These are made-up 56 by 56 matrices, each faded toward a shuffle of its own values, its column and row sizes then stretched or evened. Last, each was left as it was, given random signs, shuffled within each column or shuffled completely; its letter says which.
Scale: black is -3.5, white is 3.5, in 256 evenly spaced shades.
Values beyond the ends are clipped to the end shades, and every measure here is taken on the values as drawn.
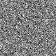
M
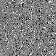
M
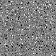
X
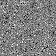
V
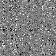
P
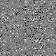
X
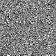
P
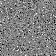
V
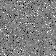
V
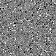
M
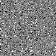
P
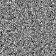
M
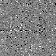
X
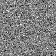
V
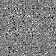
X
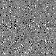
X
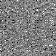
X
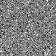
M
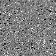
P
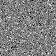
V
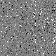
M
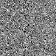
M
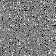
P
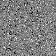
M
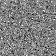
V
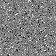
V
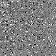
X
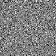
X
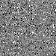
P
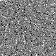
M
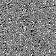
M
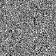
M
